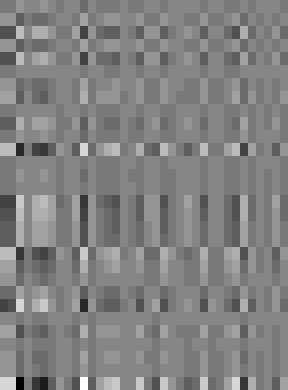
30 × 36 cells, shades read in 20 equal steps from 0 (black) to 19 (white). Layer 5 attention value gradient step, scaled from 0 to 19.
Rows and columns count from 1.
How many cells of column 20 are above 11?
1
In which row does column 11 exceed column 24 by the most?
30
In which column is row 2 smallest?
3
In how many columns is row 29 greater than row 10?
18
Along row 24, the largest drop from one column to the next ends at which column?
11
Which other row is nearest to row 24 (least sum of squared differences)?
16
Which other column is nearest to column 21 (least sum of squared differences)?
26
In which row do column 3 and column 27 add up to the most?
24
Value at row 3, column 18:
7
